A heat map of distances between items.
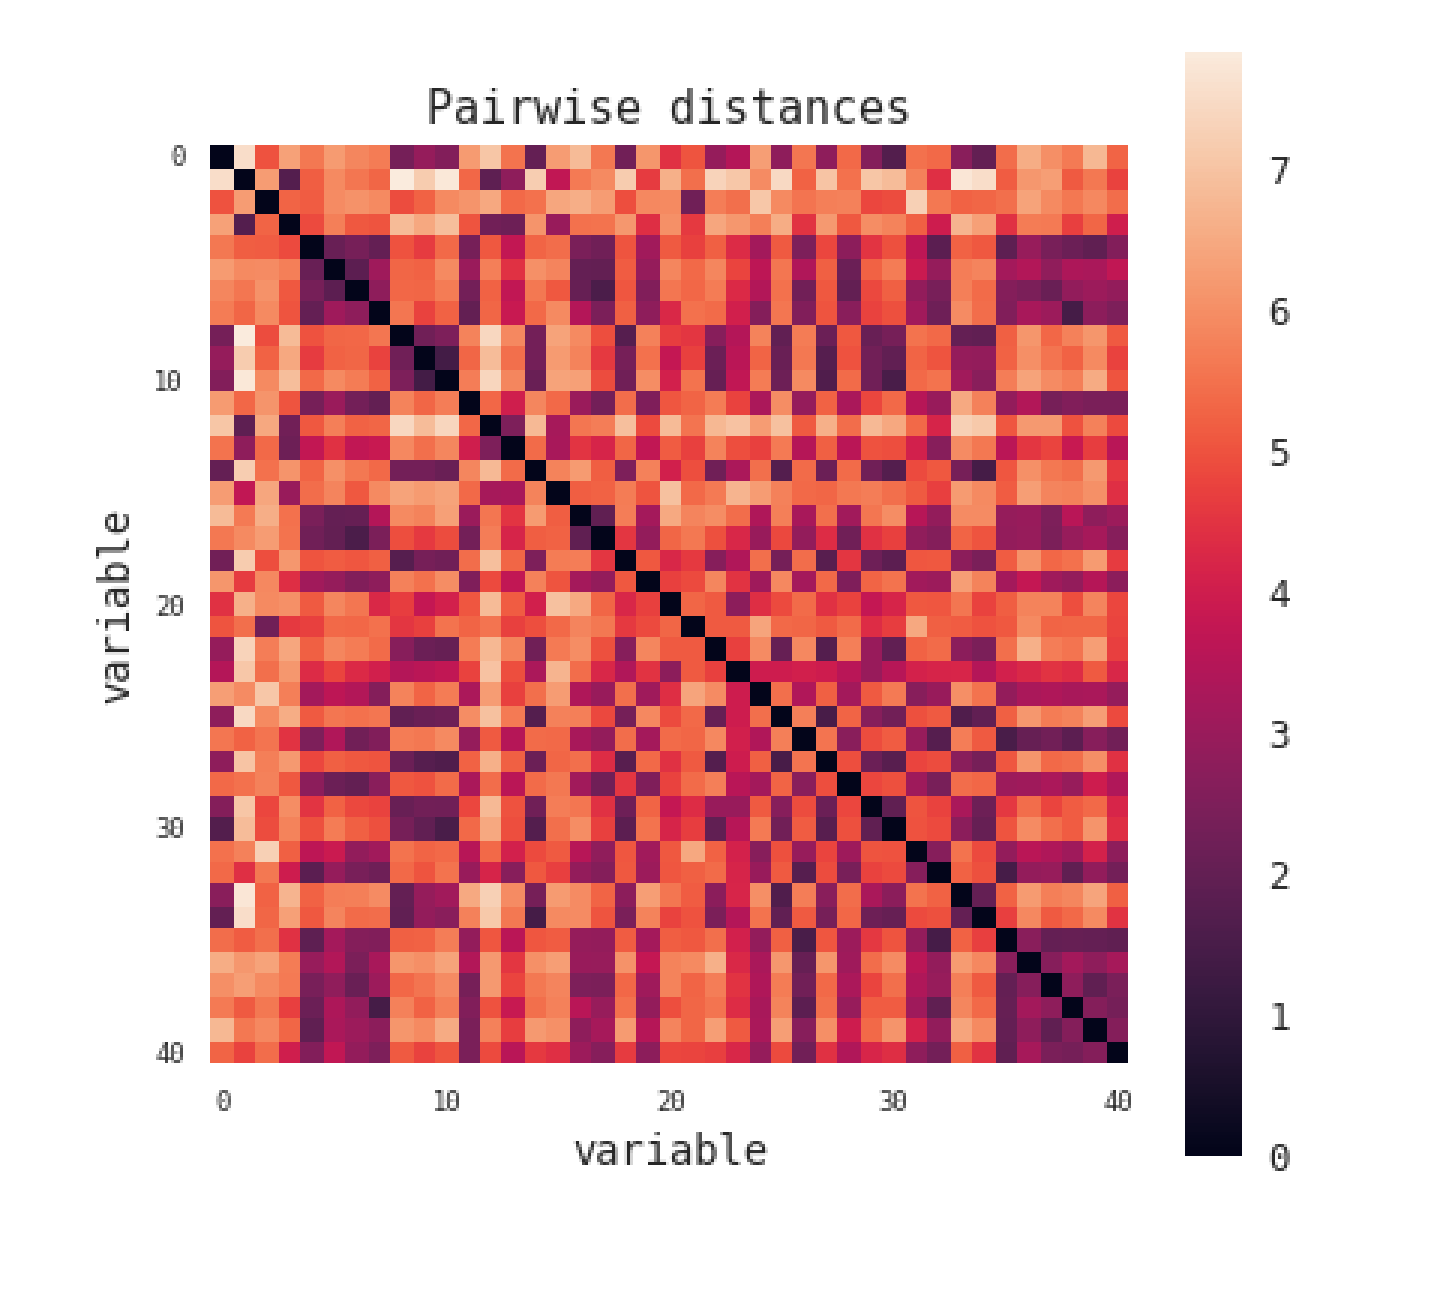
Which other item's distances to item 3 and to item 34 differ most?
1
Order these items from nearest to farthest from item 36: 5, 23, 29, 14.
5, 23, 29, 14
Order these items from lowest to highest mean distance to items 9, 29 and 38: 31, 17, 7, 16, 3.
7, 17, 31, 16, 3
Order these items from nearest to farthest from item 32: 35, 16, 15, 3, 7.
35, 7, 16, 3, 15
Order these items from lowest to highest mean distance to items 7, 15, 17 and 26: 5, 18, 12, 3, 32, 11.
32, 11, 5, 3, 12, 18
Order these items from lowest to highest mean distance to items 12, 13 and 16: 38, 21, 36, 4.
4, 38, 36, 21
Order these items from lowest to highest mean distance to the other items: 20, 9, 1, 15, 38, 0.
38, 9, 0, 20, 15, 1
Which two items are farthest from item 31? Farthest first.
2, 21
